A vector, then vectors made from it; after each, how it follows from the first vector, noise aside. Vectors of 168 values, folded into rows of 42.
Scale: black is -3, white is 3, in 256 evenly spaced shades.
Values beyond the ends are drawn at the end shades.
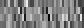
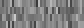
wrapped around, shrunk.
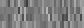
negated, shrunk.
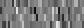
reversed, partly zeroed.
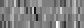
reversed, partly zeroed.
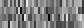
sign-scrambled.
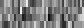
sign-scrambled.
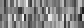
sign-scrambled.
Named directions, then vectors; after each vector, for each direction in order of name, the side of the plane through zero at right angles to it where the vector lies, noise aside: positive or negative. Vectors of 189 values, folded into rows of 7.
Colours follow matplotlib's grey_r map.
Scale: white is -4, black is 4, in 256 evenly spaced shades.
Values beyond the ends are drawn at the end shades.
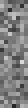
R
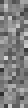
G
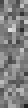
positive, negative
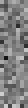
negative, negative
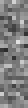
negative, positive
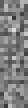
positive, negative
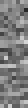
positive, positive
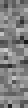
negative, negative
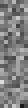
negative, negative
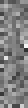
positive, positive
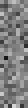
negative, negative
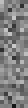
negative, positive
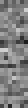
negative, negative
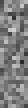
positive, negative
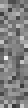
positive, positive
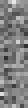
negative, negative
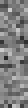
negative, negative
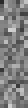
positive, negative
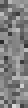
negative, negative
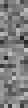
negative, negative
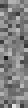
negative, negative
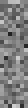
negative, negative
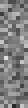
positive, positive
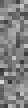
positive, negative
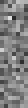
positive, negative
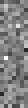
positive, positive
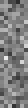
positive, positive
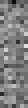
positive, positive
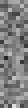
negative, negative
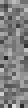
negative, negative
